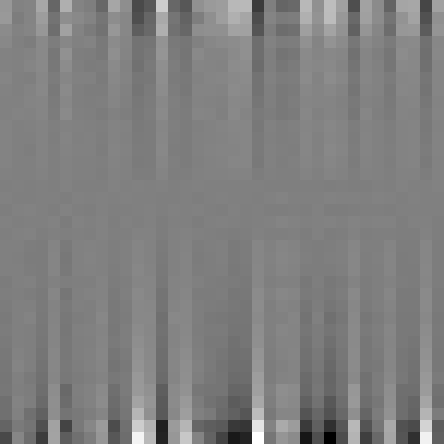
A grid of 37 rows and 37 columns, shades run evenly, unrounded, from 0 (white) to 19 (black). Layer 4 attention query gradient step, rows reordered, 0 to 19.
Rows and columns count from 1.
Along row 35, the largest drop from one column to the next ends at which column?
22
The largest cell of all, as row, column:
37, 28
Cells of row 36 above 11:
18
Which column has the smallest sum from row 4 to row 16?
14
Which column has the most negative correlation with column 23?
2
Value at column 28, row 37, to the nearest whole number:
19
